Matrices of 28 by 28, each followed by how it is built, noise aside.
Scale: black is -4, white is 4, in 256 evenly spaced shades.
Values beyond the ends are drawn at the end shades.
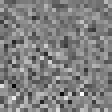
lower triangular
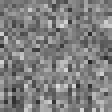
blocks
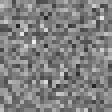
noise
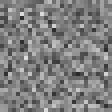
low rank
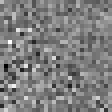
lower triangular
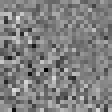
lower triangular
